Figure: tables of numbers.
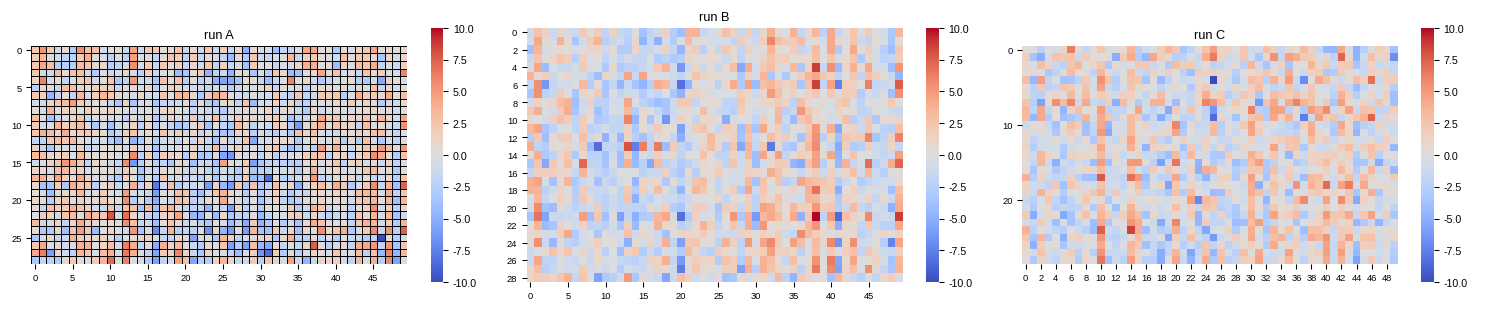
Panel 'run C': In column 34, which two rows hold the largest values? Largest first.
8, 25
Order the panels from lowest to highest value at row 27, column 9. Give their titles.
run C, run B, run A
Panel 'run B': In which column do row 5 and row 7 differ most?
49
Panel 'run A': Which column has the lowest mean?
16
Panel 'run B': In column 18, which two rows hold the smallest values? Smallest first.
10, 28
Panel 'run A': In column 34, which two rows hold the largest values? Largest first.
4, 28
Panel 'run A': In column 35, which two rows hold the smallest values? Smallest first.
10, 18
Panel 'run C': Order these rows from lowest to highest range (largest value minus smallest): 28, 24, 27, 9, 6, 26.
6, 26, 27, 28, 24, 9
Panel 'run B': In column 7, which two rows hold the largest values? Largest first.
15, 21
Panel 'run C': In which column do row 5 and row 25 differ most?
5
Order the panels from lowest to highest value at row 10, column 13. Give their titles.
run C, run A, run B
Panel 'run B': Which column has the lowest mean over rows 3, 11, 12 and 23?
20
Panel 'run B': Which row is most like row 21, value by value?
6
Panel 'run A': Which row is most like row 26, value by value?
23
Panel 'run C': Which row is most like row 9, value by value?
4
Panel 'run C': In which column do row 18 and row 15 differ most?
31
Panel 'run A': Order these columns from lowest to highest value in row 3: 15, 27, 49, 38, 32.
27, 15, 32, 38, 49
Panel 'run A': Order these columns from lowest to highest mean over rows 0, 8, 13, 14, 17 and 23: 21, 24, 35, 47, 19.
35, 24, 21, 19, 47
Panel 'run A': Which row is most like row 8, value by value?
5
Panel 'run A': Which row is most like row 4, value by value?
1
